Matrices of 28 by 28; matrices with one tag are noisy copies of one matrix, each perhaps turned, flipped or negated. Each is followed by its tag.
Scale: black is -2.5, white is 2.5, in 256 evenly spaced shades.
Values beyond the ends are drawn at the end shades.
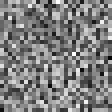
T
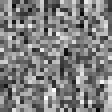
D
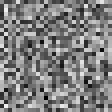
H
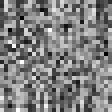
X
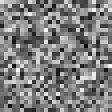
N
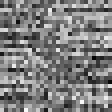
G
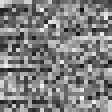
D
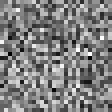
T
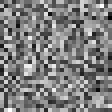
H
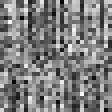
G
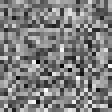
H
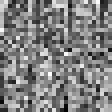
D
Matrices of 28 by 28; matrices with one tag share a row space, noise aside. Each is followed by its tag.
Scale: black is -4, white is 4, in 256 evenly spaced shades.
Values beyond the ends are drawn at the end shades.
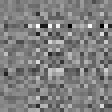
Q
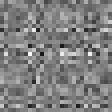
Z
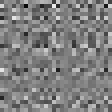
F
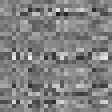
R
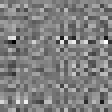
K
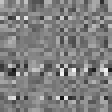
K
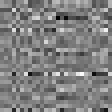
R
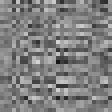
R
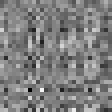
Z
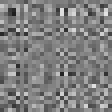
K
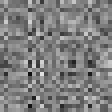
Z
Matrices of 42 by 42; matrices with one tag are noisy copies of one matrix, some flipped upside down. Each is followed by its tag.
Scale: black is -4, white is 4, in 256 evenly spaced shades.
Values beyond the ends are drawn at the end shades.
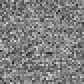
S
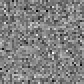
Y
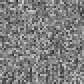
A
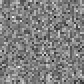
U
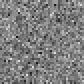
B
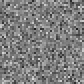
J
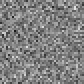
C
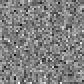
U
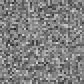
S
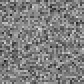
S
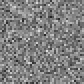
C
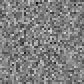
U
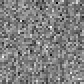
A
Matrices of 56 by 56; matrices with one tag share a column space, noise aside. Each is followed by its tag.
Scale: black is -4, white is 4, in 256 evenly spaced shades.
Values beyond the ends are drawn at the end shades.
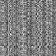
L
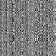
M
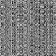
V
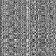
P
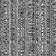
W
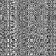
P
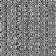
L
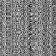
L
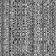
W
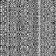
L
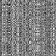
W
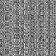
P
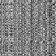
W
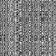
M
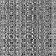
P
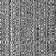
W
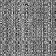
W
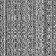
P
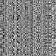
P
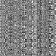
P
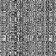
M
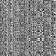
M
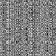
W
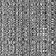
W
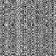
V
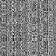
M
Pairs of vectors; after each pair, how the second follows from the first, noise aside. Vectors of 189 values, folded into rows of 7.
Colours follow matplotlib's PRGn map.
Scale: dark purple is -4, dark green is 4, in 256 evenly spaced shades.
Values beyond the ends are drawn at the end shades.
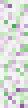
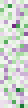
negated.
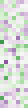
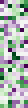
reversed, negated, scaled up.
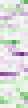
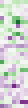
wrapped around.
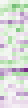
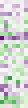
reversed.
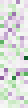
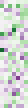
reversed.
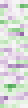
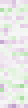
wrapped around, negated, shrunk.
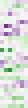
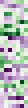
negated, scaled up.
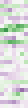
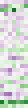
wrapped around.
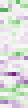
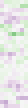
reversed, negated, shrunk.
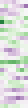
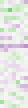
reversed, negated, shrunk.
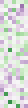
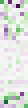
reversed, negated, partly zeroed.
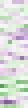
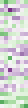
wrapped around.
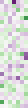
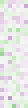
reversed, negated, shrunk.
